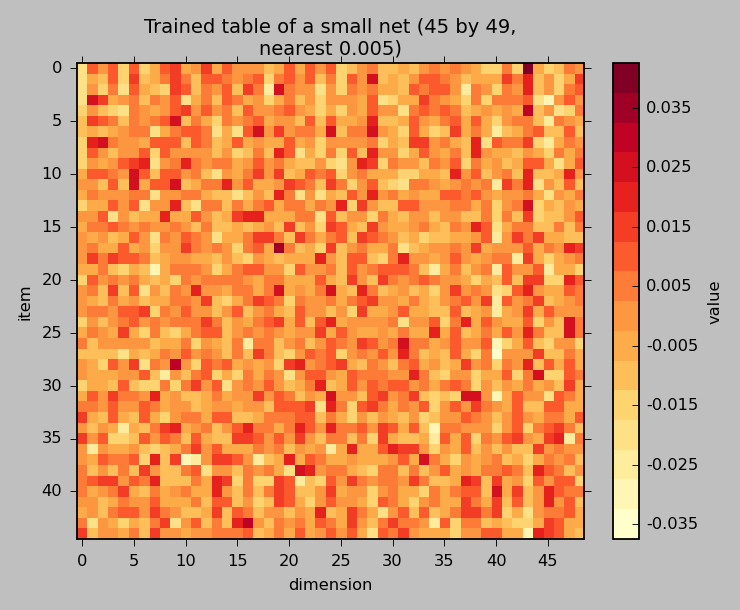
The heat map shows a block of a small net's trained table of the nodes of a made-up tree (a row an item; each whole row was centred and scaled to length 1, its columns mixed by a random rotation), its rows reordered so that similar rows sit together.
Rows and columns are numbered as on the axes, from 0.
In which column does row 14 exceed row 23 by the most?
16
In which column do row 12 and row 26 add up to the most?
28
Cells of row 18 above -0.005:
28
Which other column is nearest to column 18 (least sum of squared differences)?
39
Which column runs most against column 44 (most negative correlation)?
20
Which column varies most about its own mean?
43
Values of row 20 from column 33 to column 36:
0.01 0.005 0 0
